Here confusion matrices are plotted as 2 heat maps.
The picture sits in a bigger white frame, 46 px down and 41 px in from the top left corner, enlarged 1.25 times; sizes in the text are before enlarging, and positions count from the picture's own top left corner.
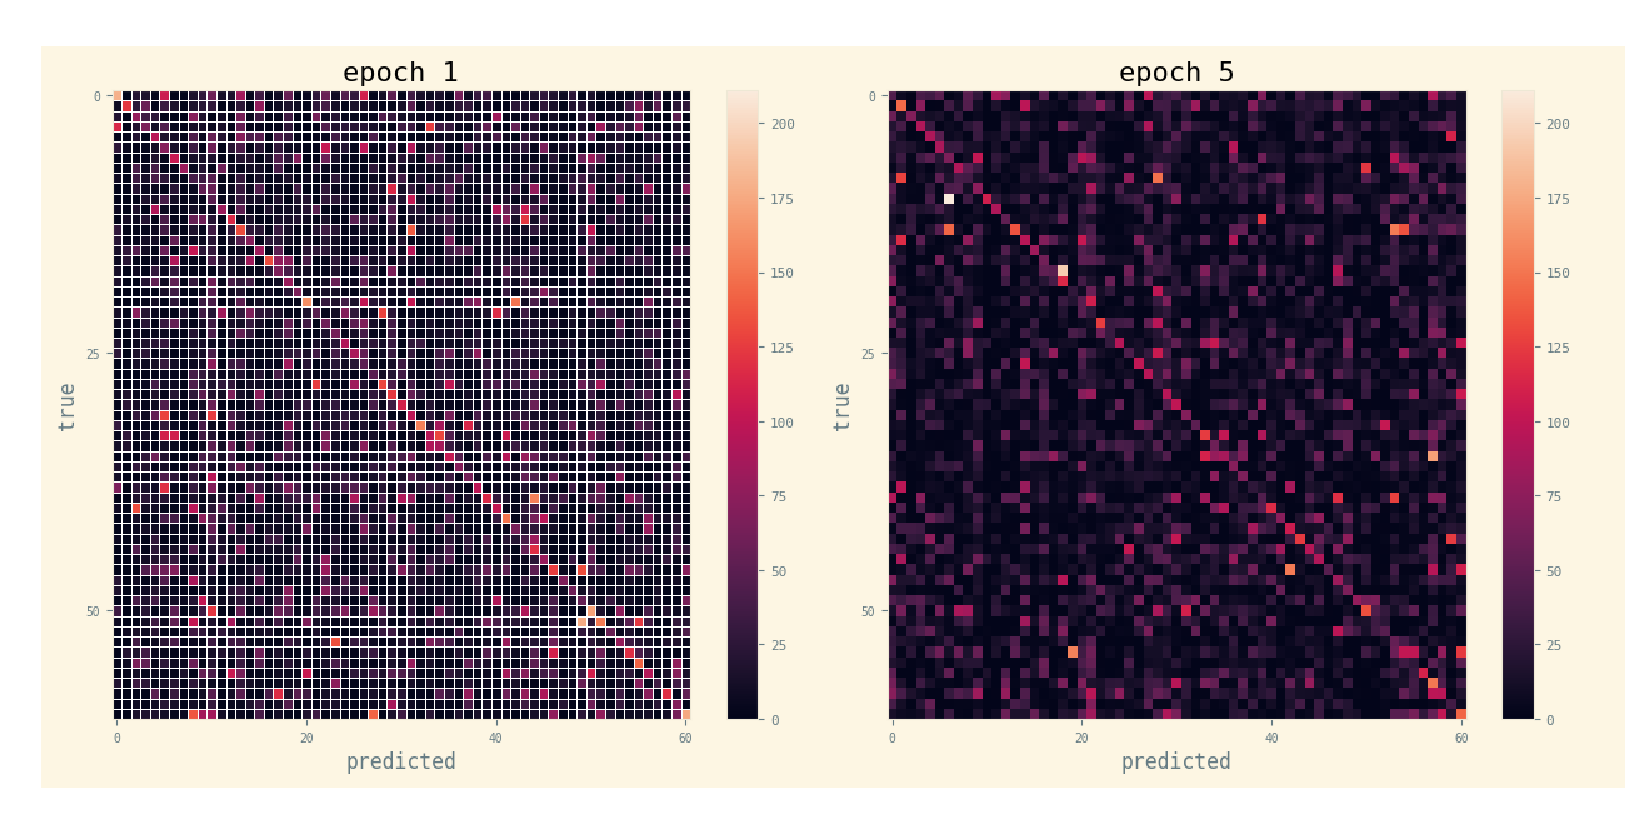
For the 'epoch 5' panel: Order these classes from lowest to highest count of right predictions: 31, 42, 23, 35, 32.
23, 32, 31, 35, 42
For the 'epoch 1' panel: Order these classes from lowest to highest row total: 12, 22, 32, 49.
22, 49, 12, 32
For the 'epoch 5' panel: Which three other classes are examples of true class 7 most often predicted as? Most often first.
50, 54, 55
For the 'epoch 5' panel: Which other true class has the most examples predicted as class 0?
39
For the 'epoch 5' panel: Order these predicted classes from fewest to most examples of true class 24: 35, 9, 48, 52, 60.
52, 9, 35, 48, 60
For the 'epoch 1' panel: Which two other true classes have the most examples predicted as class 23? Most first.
53, 57
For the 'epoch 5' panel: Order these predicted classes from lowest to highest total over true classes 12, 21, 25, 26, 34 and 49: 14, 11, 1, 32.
11, 32, 1, 14
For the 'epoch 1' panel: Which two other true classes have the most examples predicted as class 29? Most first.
9, 59
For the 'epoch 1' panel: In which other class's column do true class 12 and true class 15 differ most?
43
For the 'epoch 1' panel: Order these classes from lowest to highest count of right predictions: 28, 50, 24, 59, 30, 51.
59, 24, 30, 28, 51, 50
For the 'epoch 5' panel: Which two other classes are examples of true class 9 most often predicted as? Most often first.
21, 58
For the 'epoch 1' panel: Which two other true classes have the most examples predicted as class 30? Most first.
39, 46
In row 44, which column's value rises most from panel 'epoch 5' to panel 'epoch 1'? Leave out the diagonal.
13
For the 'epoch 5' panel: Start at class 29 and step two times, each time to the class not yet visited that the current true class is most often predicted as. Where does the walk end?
58
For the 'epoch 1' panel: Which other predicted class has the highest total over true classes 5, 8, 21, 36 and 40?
2
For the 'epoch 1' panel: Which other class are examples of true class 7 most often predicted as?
11
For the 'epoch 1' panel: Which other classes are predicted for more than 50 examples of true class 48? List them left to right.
18, 22, 26
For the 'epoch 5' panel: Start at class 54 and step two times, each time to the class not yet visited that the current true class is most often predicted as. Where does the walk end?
28
